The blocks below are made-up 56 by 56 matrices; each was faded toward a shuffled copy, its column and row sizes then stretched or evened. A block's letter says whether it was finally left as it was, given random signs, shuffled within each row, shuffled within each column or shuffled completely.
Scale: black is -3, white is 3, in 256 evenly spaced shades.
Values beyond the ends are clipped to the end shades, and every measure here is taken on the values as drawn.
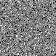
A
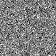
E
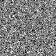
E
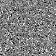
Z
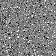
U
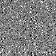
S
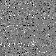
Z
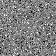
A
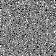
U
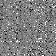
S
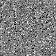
Z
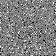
U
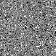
Z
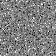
A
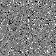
Z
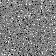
A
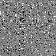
S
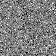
A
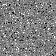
E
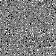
Z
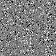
U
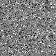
E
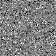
E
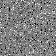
U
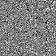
U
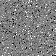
A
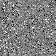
U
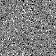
Z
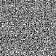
S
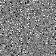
U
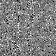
U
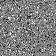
A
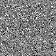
Z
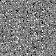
U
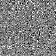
S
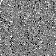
Z
